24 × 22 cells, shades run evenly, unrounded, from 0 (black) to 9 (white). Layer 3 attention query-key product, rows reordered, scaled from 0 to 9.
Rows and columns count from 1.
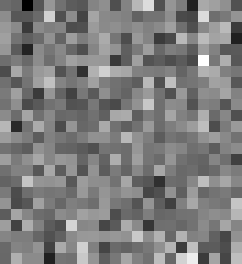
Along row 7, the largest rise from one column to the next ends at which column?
9
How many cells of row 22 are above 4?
16
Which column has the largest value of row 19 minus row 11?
22
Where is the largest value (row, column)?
6, 19
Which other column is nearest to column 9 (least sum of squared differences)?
20
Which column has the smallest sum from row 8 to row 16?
8
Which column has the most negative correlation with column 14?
3
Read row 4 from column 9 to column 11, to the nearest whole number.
5 6 4
